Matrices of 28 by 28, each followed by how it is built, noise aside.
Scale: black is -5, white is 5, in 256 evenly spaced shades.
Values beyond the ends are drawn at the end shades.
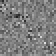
block diagonal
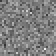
noise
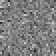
uneven columns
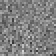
lower triangular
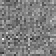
low rank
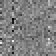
uneven columns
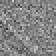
Toeplitz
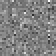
uneven columns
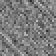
Toeplitz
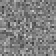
noise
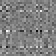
low rank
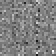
uneven columns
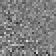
lower triangular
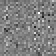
uneven columns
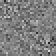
block diagonal
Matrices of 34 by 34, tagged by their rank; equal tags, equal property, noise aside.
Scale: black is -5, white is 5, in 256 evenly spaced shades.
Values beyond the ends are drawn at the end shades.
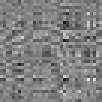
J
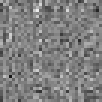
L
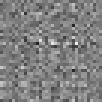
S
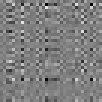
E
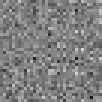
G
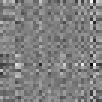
E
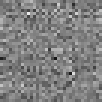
L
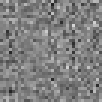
G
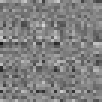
J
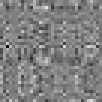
S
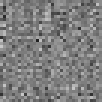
G
